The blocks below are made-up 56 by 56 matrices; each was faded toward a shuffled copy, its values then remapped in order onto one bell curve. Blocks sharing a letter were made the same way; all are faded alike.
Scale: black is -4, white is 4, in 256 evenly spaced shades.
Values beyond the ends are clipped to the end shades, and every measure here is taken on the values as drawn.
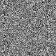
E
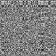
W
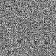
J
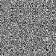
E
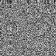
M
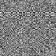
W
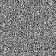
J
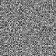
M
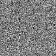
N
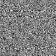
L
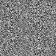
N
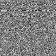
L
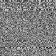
W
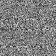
L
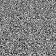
L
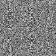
E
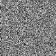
E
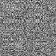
M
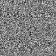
J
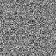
J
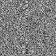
J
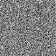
E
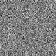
J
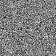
L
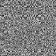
W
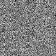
N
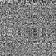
W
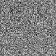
J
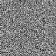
M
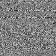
L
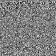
L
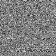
L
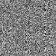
E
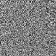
M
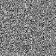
E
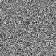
J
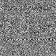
L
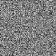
J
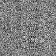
J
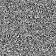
L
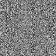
E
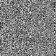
N
